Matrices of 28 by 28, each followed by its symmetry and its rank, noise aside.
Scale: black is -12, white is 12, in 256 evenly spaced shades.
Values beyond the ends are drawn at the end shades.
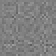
no symmetry, rank four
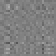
no symmetry, rank two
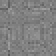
symmetric, rank three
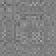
symmetric, rank four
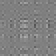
no symmetry, rank two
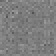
symmetric, rank four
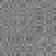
symmetric, rank three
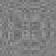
antisymmetric, rank two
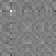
symmetric, rank three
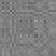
symmetric, rank two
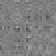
no symmetry, rank three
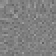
symmetric, rank four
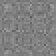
no symmetry, rank four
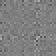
symmetric, rank three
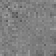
symmetric, rank three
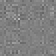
no symmetry, rank three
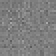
no symmetry, rank three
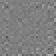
symmetric, rank two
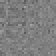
no symmetry, rank three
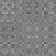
symmetric, rank two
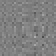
no symmetry, rank three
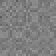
symmetric, rank three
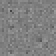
symmetric, rank four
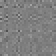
no symmetry, rank two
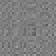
symmetric, rank three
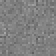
symmetric, rank four
